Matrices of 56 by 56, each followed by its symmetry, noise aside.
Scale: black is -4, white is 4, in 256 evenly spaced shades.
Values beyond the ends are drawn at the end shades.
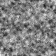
same after a half turn.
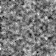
mirrored top to bottom.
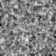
no symmetry.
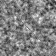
symmetric across the other diagonal.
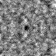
mirrored top to bottom.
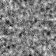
same after a half turn.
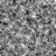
no symmetry.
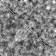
symmetric across the other diagonal.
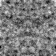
mirrored left to right.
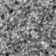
symmetric.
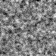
no symmetry.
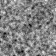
symmetric across the other diagonal.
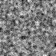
antisymmetric.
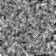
no symmetry.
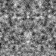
mirrored left to right.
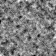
symmetric across the other diagonal.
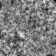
symmetric across the other diagonal.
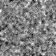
antisymmetric.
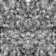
mirrored left to right.
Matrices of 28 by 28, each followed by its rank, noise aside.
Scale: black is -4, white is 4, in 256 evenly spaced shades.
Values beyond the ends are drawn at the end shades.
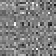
three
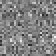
six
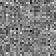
six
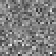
six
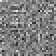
six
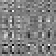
two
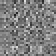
four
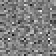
six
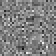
six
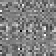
four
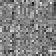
six
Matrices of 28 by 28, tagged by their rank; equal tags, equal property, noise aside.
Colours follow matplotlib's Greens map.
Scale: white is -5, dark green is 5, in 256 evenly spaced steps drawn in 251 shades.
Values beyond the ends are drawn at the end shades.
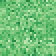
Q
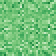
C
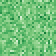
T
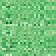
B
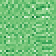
B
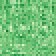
T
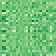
B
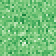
Q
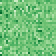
T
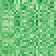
B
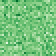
Q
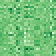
C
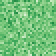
Q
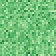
Q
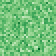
Q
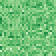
C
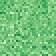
Q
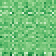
B
